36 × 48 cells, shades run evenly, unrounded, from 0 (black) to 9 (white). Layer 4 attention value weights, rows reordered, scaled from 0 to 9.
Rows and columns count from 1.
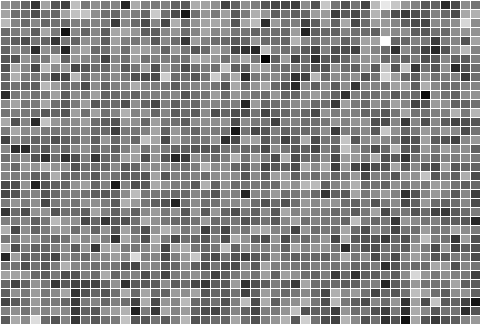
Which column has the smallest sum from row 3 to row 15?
7
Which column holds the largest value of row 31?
42
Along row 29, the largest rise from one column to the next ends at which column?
2
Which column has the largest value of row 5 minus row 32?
39
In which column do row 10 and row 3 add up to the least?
36
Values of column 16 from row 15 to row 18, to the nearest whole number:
6 6 5 5
